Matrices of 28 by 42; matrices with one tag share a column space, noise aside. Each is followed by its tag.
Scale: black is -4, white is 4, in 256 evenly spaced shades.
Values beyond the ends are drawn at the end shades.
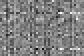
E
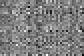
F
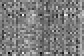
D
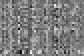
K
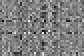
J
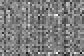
D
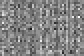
K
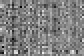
K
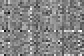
F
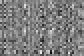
K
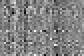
F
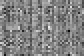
F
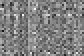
D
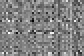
J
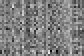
K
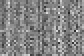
F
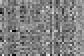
F
